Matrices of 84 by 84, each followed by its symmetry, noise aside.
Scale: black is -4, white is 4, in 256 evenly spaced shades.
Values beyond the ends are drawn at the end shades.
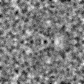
mirrored top to bottom.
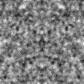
mirrored left to right.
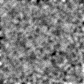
symmetric.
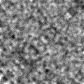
symmetric across the other diagonal.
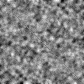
same after a half turn.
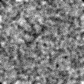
symmetric.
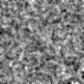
antisymmetric.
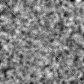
no symmetry.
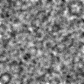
symmetric across the other diagonal.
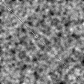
symmetric.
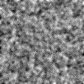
antisymmetric.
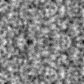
mirrored top to bottom.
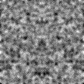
mirrored left to right.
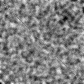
symmetric across the other diagonal.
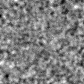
antisymmetric.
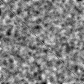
no symmetry.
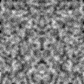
mirrored left to right.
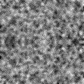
mirrored top to bottom.
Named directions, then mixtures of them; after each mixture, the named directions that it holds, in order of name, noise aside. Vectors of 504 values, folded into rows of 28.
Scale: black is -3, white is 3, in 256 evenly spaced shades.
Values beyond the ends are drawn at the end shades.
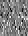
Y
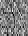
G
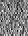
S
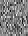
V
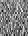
S.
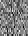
G, S.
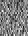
S.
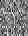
G.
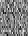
G, S.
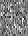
V, Y.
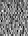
S.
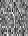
G.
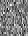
G, V.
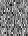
G, V.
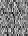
G.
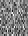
G, S.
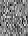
V.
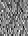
G, S.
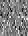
Y.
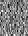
S, V.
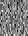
S, V.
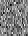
G, V.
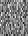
S, V.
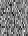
G, V.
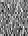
S.
